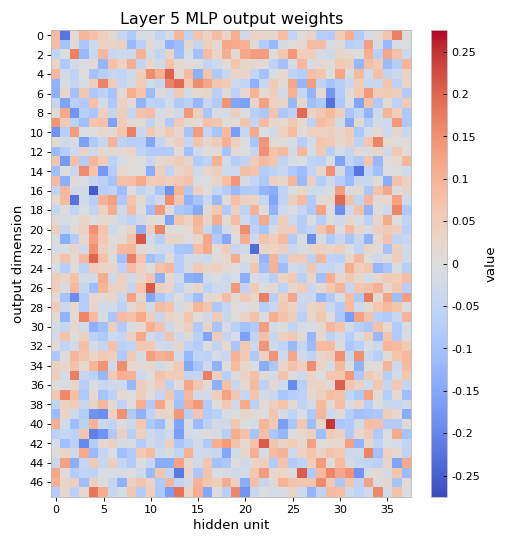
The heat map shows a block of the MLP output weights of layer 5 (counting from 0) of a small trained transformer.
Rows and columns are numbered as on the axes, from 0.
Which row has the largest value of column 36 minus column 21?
22
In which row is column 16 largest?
35
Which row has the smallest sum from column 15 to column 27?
16
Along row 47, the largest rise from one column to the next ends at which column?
13
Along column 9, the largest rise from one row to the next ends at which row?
21
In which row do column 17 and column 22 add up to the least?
34
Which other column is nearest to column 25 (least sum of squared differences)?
8
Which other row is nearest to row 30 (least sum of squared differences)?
32
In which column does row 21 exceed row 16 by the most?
4
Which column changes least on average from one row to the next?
6
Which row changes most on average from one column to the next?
47
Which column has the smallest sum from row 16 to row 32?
27
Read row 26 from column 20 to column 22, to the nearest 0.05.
-0.05 0.05 0
